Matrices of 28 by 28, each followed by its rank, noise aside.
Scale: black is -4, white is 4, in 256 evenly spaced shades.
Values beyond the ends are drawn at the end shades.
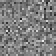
eight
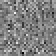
eight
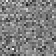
six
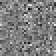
seven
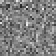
eight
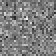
six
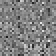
five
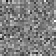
eight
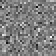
seven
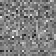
eight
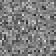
seven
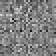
five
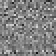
five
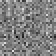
six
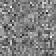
seven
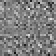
six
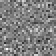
eight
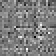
five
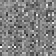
five
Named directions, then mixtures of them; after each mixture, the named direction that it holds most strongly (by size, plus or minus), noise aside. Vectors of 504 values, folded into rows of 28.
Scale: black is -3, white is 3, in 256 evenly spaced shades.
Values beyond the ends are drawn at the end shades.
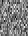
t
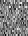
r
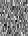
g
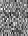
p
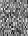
p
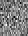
p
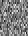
t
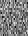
p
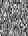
t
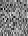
p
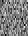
t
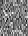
p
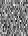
g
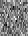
g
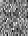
p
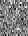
r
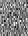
p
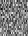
p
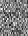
p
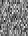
t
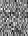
p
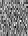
t
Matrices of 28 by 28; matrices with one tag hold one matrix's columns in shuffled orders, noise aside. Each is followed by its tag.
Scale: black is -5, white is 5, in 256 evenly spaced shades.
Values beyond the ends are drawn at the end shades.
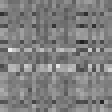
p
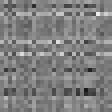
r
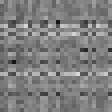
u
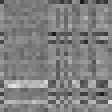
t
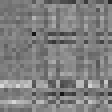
t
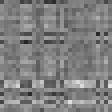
t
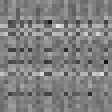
u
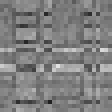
p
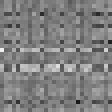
p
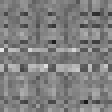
p
